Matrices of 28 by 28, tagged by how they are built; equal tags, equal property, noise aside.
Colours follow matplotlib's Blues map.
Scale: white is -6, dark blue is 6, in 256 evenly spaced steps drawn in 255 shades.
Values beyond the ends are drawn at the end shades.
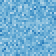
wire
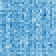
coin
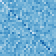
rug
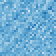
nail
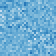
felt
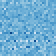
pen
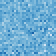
pen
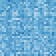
coin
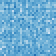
coin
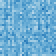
coin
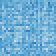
coin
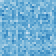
coin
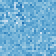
felt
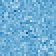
felt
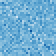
rug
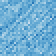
nail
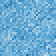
nail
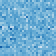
pen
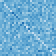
rug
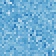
felt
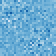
felt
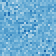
felt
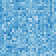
coin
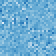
felt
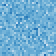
felt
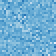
felt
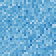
nail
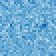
pen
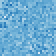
felt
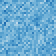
nail
